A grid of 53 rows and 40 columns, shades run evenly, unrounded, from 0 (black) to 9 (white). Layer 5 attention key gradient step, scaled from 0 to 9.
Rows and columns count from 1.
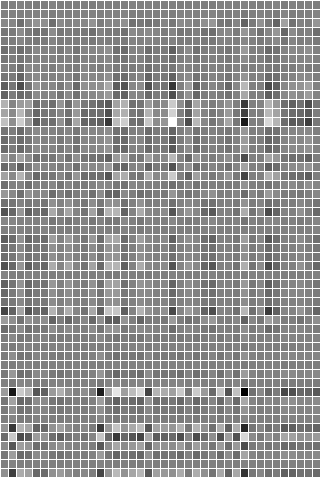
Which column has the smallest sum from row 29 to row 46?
34
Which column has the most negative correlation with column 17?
2
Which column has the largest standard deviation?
31
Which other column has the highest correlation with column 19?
29
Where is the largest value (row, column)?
14, 22
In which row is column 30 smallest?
49
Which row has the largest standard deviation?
44
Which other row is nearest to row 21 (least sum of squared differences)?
7
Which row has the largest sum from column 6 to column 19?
35
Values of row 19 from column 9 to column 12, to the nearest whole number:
5 4 5 5
